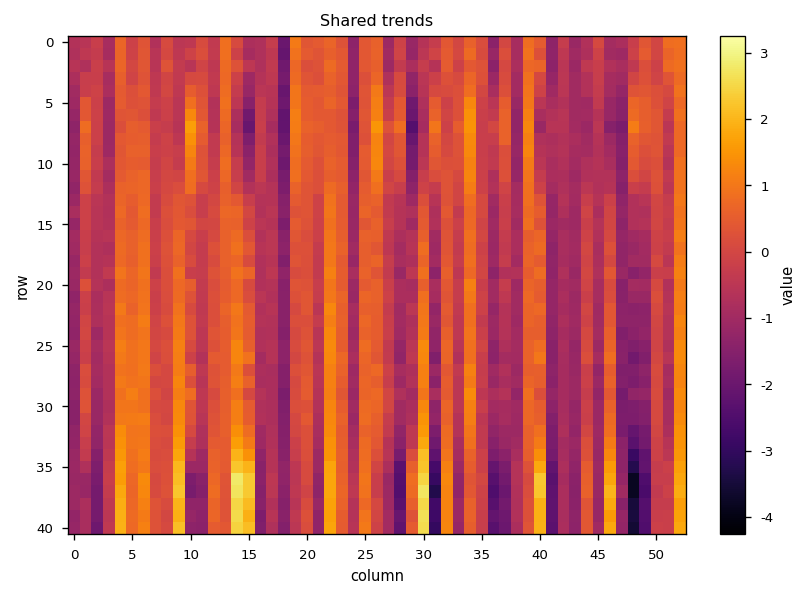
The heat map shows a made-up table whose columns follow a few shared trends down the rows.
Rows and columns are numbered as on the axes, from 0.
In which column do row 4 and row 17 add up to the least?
18
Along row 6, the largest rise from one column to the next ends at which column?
19
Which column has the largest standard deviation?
48
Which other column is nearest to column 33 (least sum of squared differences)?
11
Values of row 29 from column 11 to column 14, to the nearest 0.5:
-0.5 0 0.5 1
